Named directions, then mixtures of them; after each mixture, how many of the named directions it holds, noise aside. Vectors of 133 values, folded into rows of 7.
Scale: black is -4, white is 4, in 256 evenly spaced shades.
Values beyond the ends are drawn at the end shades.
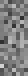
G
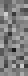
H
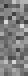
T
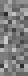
two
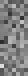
one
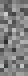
two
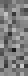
one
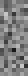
one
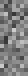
three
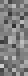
one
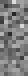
two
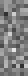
one
